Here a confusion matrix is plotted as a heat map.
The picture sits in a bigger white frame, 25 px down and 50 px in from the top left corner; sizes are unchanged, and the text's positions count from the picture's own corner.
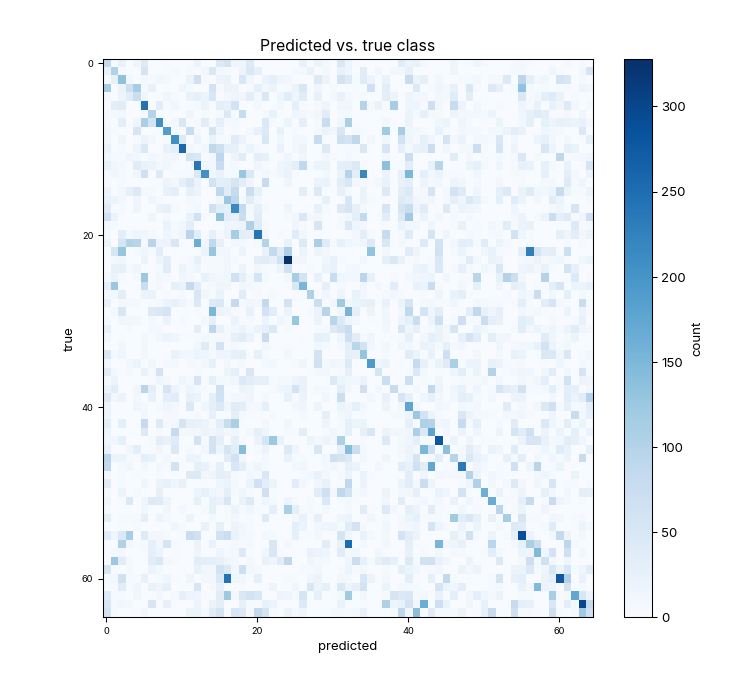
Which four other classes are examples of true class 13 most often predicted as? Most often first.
34, 40, 18, 32
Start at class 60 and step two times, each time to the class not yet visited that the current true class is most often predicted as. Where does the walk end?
17
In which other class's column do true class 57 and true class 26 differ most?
1
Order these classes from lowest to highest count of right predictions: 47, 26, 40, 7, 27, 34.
27, 34, 26, 40, 7, 47
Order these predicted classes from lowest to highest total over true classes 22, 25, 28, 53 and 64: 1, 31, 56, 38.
38, 1, 31, 56
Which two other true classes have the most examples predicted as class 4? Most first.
3, 21
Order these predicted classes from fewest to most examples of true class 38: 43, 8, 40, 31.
40, 31, 8, 43
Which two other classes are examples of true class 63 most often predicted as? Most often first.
42, 37
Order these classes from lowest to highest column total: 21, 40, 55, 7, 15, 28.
7, 28, 21, 55, 15, 40
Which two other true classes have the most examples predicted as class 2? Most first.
22, 56
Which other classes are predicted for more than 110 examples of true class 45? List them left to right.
18, 32, 42
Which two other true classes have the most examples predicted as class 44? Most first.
56, 12
